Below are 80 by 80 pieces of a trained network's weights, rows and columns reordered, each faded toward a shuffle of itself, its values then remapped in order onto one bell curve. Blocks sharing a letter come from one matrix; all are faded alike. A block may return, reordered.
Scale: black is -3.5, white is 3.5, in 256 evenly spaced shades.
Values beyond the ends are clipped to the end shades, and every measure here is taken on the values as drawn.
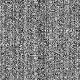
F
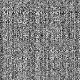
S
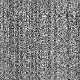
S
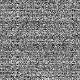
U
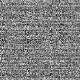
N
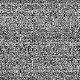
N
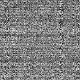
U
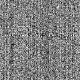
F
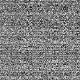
U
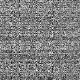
N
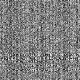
S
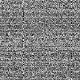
N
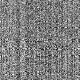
S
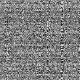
N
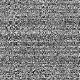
U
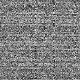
U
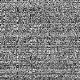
U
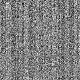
F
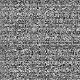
U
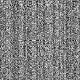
S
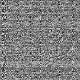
N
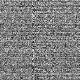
U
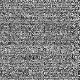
U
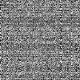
N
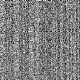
S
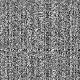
F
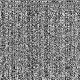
S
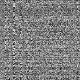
N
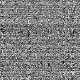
U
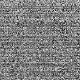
U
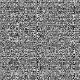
N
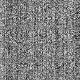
F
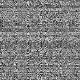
U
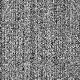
F
